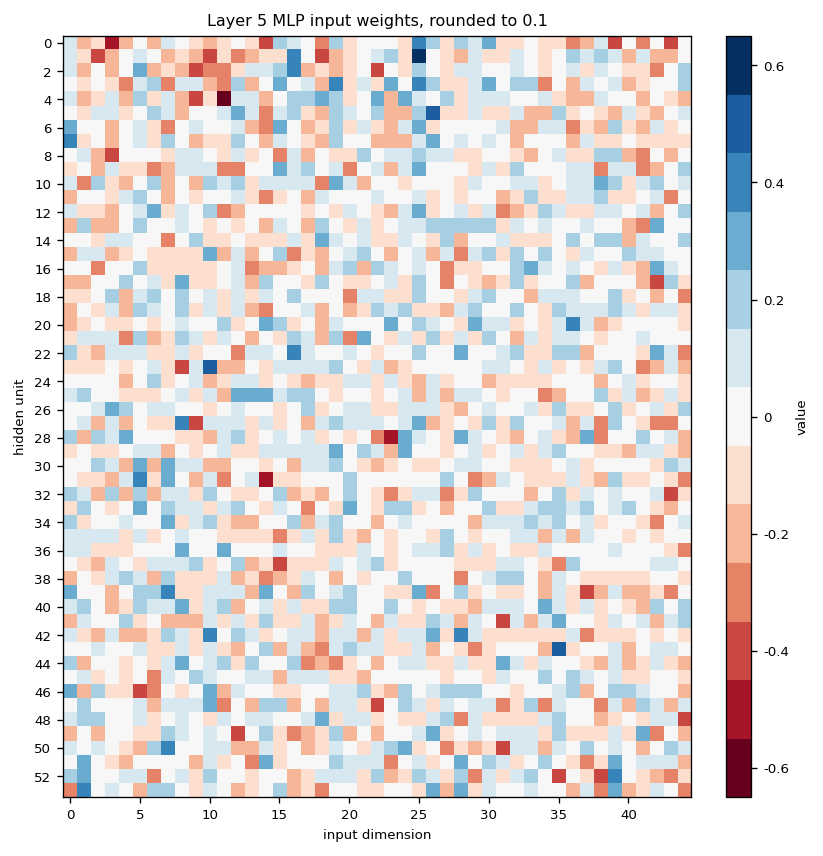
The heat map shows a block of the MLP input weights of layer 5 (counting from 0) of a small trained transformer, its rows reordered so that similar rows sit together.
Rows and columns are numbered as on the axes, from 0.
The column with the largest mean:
25
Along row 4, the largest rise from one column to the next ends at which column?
12
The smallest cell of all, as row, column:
4, 11
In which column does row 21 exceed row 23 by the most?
8
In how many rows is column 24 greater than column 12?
24
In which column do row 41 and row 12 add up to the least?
31
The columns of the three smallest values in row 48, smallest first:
44, 28, 38
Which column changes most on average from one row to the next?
42
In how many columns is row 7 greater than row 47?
18
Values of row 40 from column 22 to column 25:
0 0.2 0 -0.1
